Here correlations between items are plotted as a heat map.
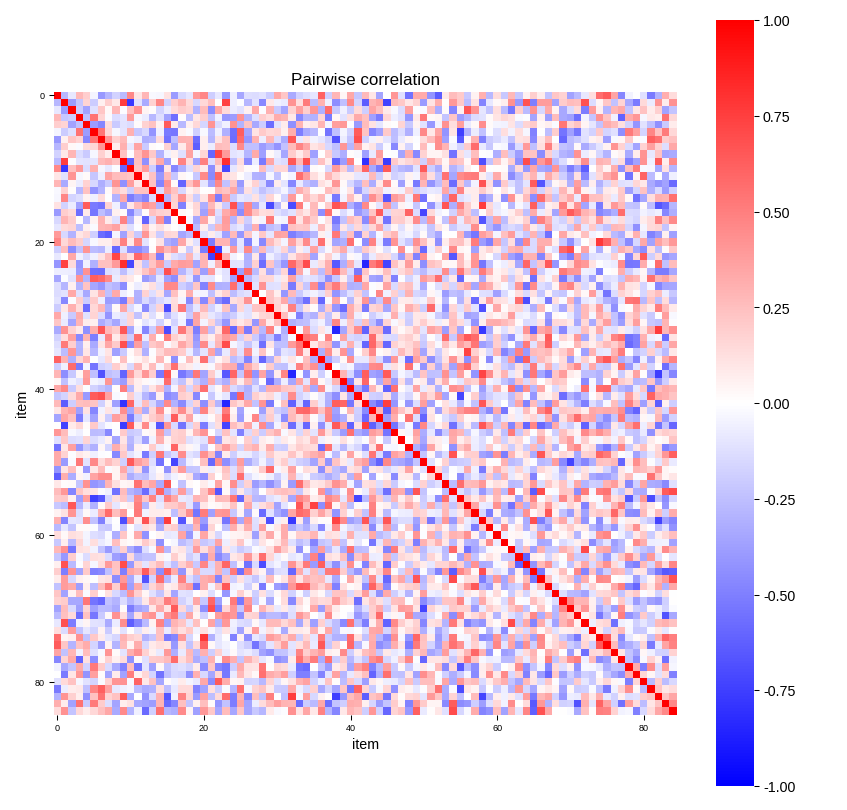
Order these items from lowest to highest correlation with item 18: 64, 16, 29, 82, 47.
29, 47, 16, 82, 64
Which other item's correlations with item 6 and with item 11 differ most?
55
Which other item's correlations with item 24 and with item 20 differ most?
74
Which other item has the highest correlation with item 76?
57
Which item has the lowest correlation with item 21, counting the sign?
22
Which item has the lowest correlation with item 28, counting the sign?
64
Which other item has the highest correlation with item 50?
10
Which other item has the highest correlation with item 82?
32
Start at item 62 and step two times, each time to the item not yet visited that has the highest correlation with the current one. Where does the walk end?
1
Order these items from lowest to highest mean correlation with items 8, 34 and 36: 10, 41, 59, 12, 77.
59, 10, 41, 77, 12
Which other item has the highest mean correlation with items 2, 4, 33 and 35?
56
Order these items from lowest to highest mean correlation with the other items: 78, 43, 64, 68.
78, 68, 64, 43
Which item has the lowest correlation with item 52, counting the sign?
0
